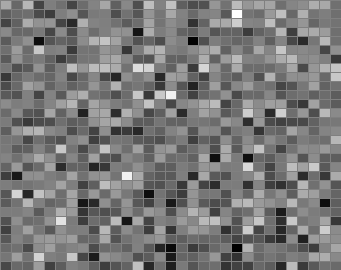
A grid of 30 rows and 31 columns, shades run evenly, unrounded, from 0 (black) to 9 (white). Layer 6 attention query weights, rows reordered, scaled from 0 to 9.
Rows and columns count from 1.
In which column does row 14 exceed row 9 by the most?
11
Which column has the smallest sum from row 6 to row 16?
18
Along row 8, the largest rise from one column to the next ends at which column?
19
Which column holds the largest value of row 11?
16
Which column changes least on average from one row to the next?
17
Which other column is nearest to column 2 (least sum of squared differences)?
5
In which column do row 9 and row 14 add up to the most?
31
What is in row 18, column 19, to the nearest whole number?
6
